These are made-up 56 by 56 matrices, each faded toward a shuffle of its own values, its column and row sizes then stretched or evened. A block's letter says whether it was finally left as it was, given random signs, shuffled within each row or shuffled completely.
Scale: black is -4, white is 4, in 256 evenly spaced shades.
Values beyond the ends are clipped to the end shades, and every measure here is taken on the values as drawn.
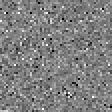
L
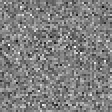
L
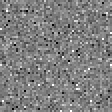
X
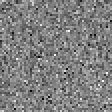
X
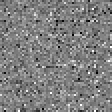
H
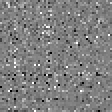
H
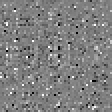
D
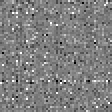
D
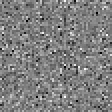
H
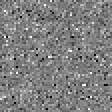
L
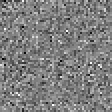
H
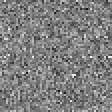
L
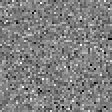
X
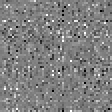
D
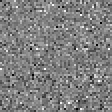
L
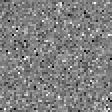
X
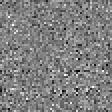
H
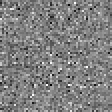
H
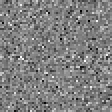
L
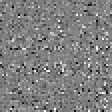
H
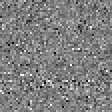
L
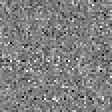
L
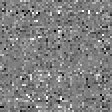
D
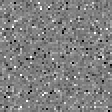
L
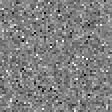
X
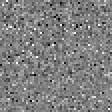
L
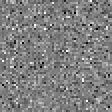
D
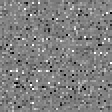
L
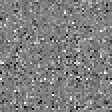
H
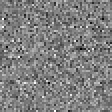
L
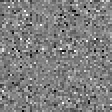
H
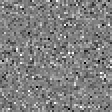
L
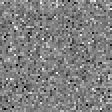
X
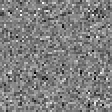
H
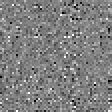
D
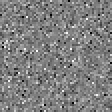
X
